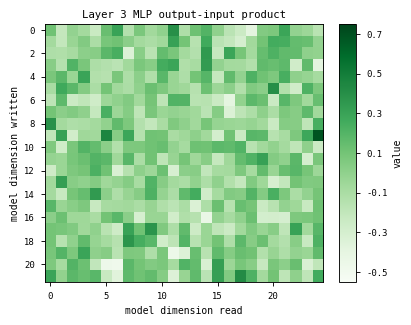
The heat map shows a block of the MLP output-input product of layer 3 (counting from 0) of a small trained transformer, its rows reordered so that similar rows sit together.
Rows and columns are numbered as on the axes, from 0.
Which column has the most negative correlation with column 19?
15
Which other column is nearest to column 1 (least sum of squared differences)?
18
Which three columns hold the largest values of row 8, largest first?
0, 24, 6
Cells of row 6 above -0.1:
15
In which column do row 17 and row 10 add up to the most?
9
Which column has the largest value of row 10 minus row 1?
17
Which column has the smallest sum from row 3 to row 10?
4
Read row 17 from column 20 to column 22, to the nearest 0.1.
0 -0.2 0.3
